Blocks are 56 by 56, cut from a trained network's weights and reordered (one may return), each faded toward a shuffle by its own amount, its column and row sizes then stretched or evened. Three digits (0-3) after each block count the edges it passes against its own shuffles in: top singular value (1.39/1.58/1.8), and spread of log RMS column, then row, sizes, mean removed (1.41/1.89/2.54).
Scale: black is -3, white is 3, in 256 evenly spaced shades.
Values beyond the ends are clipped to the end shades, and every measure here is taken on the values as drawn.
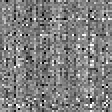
3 2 2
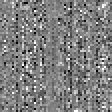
1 3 0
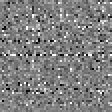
1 1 3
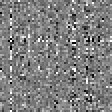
2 3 1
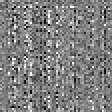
2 3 1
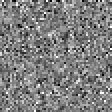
1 0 1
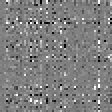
2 3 3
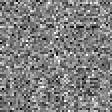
3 0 1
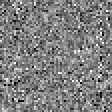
0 1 0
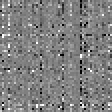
2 3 2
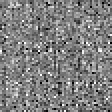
1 0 1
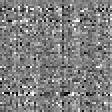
2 0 3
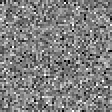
0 0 0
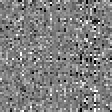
1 3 1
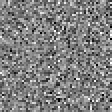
2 1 1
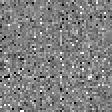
0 2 0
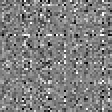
2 3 2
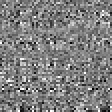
3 0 3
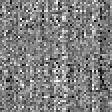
3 1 2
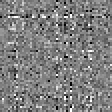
1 3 2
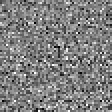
1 0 2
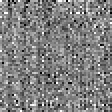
2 0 2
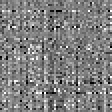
3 1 3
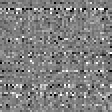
1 0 3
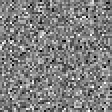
1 0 0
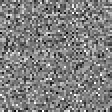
2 0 0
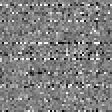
1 1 3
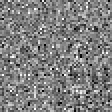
1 1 1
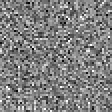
2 0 0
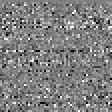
0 0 3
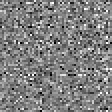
2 1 2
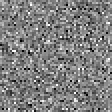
0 0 1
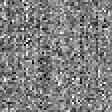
1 1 0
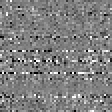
1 1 3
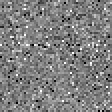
0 0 0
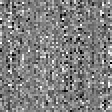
1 3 0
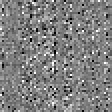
0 3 0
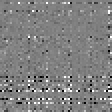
2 2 3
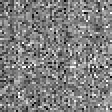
0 0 1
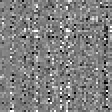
1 3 1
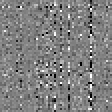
2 3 1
